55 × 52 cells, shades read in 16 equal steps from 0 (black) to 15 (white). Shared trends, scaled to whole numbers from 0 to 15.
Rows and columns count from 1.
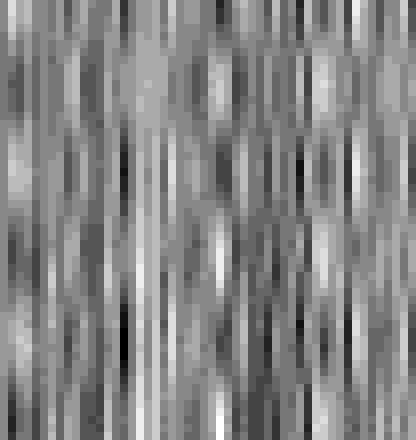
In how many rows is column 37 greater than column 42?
4
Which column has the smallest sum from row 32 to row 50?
16
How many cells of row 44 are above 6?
37
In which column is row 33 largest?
28
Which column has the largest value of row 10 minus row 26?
38
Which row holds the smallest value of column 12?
53
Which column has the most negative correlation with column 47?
36
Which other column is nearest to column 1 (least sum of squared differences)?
23
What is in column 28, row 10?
11
